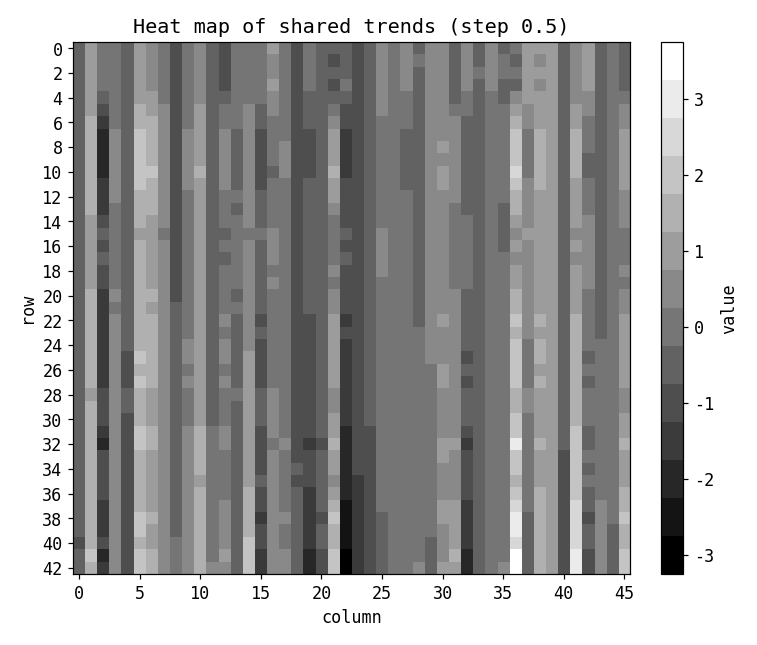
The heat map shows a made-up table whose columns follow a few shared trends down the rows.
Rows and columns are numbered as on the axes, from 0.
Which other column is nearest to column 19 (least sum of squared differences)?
15
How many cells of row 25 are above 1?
6
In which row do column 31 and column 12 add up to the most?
41
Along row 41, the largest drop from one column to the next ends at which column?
22
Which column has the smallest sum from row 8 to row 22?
2
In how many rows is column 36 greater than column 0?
41
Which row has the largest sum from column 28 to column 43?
42
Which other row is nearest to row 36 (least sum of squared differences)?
34
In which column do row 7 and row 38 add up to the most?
36
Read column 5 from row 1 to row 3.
1 1 1
